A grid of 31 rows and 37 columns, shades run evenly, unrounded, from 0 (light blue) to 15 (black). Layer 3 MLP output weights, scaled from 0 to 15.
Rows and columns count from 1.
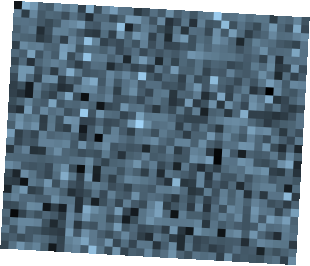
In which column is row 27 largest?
2
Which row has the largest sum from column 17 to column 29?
29
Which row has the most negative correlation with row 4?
26
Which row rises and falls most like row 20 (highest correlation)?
15
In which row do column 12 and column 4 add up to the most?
17
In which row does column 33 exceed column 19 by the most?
10
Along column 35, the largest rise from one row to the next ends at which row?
20
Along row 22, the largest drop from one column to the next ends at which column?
22
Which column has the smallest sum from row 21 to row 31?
11
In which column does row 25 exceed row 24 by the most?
12
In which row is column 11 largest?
4
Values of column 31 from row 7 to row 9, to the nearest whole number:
6 8 9
